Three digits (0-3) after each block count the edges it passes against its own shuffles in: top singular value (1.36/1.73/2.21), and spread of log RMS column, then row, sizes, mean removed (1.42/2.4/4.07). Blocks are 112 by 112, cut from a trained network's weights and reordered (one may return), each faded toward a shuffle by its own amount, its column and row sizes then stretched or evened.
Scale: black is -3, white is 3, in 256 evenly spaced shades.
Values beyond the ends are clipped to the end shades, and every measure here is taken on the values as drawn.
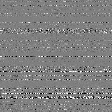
2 0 3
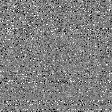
0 0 2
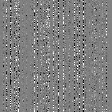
1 3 0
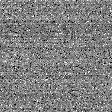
1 0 0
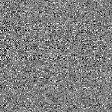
2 1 2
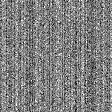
3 1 0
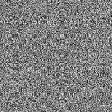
3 0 1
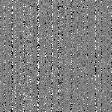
1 3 1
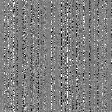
2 3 0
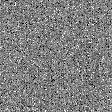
0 0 0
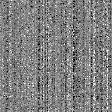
3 2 1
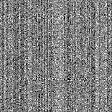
3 1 1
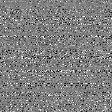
0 0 3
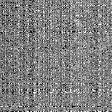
3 1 2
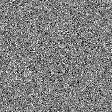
1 0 1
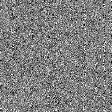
0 2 0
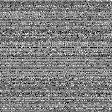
3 0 2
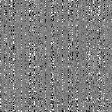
0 3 2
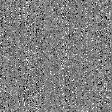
0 2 0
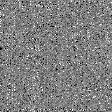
0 1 1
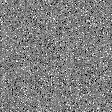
0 0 0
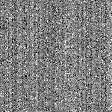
2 1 0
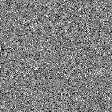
1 0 1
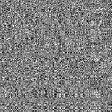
3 1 2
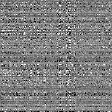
3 2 2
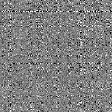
2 2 2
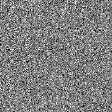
1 2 1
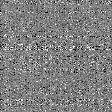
1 0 2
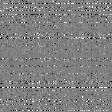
2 1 3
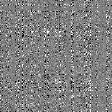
1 3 2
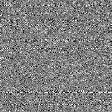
2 0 2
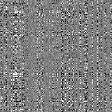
3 3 2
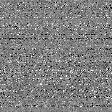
1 0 2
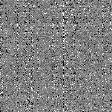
1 2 0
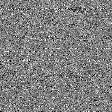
0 0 2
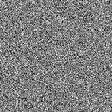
2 0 0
